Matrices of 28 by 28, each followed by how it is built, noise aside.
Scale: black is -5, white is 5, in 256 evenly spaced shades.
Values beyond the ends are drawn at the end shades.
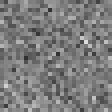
Toeplitz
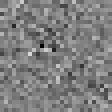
block diagonal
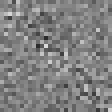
banded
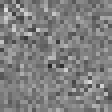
banded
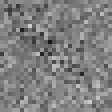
banded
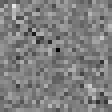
banded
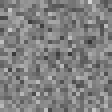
noise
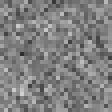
Toeplitz
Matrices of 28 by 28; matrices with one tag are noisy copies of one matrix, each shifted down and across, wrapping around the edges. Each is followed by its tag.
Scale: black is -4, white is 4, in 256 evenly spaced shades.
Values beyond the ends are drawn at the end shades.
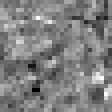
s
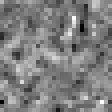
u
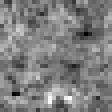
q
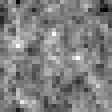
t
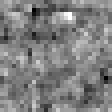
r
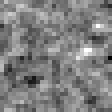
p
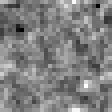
p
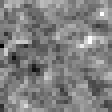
p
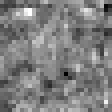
r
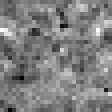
q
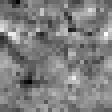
q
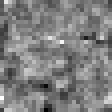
s
